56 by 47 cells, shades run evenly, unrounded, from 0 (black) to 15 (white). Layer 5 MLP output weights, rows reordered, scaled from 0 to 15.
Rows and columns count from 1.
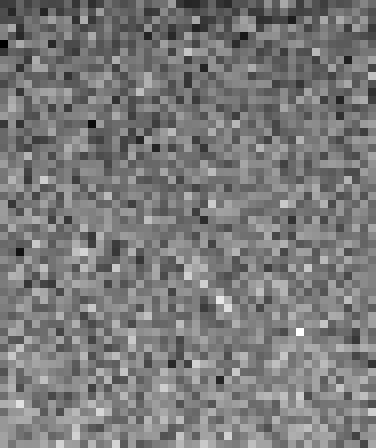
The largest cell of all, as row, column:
42, 38
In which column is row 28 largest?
19
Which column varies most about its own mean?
3
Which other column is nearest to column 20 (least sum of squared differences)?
32
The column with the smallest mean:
44
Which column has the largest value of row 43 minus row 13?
17
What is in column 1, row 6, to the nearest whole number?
0
